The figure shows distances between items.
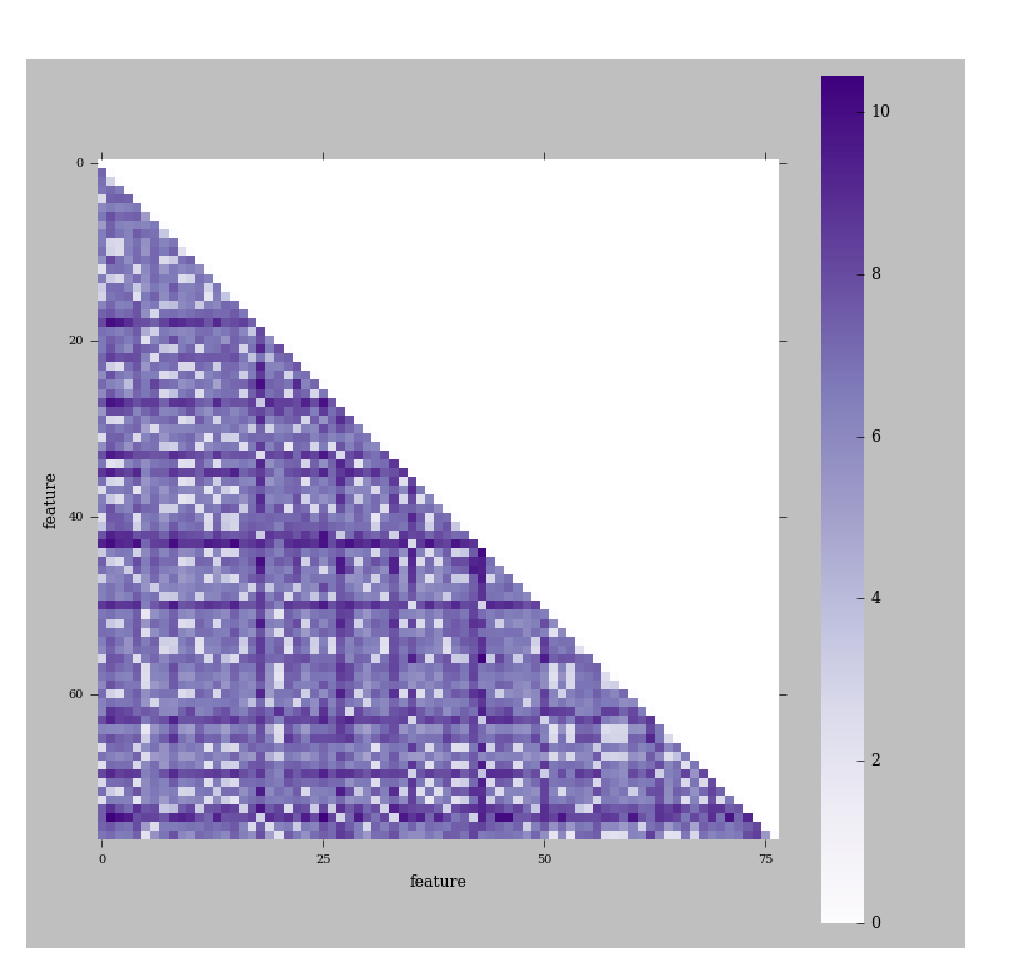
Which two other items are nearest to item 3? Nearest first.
46, 25
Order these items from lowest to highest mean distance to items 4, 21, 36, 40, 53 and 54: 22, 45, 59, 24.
24, 59, 45, 22
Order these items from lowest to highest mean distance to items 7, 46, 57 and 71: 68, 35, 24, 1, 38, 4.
38, 24, 1, 68, 4, 35
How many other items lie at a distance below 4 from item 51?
10
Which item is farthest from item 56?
43
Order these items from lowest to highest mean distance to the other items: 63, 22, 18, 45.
45, 22, 63, 18
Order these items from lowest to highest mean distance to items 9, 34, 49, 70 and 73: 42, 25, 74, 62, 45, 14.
45, 14, 25, 62, 42, 74
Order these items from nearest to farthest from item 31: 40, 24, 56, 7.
40, 56, 7, 24
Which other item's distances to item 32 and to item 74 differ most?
21
